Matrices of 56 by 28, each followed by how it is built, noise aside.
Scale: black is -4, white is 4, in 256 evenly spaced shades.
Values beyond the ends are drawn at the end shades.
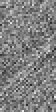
Hankel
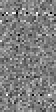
uneven rows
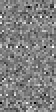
uneven rows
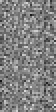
repeating rows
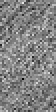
Hankel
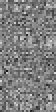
blocks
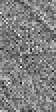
Toeplitz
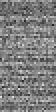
blocks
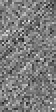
Hankel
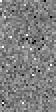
sparse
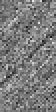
Hankel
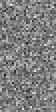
repeating rows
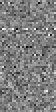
uneven rows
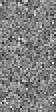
repeating rows
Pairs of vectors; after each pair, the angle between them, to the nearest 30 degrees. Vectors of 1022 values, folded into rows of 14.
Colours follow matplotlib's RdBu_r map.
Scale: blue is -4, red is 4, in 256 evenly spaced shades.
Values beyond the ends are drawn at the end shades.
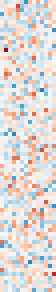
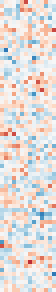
150 degrees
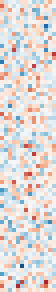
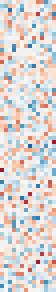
120 degrees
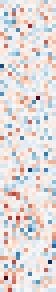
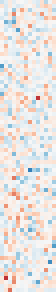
30 degrees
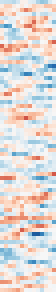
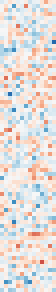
120 degrees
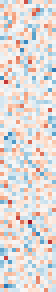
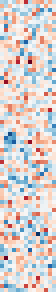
30 degrees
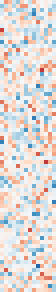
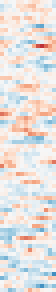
90 degrees
